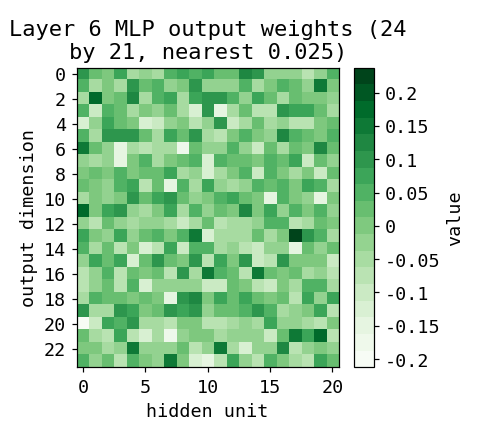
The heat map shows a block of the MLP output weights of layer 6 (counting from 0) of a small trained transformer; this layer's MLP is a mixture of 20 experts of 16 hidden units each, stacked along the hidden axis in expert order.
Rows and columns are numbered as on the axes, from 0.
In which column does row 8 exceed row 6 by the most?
3
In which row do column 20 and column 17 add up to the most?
13
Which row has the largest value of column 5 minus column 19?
10
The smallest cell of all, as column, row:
0, 20
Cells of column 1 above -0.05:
15
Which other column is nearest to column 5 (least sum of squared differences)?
6
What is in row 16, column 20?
-0.075
